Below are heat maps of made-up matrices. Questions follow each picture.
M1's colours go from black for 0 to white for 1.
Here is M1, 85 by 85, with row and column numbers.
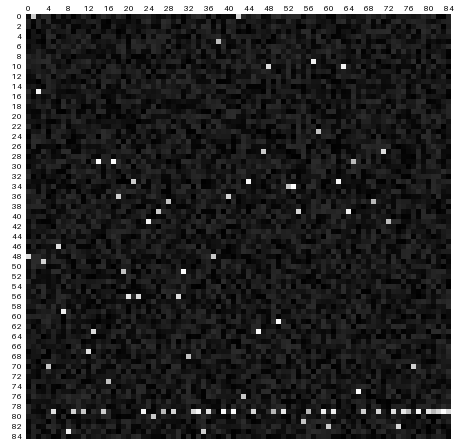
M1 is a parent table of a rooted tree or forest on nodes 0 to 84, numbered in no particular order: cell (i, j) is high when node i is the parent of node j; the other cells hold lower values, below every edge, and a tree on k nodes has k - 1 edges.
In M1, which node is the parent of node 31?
51
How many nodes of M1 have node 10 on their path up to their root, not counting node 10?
11
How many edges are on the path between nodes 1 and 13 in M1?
5
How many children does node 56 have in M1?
3
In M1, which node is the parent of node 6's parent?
63
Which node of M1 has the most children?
79
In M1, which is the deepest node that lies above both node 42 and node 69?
48
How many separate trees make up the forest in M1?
3
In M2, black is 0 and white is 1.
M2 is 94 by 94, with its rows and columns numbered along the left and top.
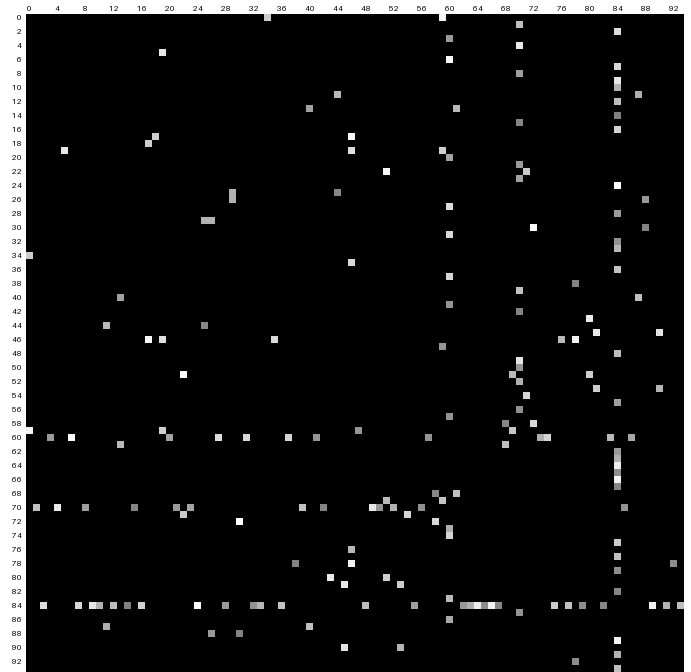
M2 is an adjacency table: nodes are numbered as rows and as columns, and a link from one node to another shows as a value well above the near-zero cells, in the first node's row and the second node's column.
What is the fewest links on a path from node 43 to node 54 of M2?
5
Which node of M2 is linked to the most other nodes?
node 84
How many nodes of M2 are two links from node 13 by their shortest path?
2
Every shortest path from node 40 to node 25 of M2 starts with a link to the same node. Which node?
node 87
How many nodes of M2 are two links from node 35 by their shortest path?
4
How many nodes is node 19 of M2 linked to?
3
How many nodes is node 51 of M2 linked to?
3
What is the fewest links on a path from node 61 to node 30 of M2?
4
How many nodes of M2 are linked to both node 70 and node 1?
0
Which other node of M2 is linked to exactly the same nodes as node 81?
node 90
